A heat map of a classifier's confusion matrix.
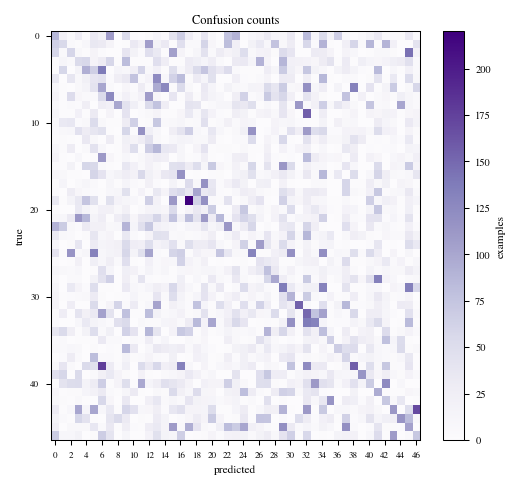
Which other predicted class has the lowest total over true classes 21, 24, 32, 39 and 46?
44
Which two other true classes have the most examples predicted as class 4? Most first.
21, 19
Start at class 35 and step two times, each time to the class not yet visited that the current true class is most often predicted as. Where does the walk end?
6
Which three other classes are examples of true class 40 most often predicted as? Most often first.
42, 33, 11
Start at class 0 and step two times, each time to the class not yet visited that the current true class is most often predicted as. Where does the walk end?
12
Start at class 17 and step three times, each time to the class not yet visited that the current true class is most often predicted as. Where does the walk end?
29
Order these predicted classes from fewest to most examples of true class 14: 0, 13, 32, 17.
17, 0, 13, 32
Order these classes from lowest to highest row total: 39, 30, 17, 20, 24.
17, 30, 20, 39, 24
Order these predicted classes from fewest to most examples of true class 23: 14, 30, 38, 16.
16, 38, 14, 30
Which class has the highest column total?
32
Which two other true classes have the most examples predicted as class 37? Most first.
45, 31
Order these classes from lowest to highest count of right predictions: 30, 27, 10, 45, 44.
10, 27, 30, 45, 44
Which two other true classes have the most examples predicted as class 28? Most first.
1, 32
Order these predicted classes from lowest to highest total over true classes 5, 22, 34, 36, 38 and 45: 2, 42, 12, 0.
2, 42, 0, 12
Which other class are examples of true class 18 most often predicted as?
41
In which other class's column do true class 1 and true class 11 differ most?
25
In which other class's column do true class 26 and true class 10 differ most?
13
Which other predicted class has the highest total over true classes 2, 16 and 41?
15
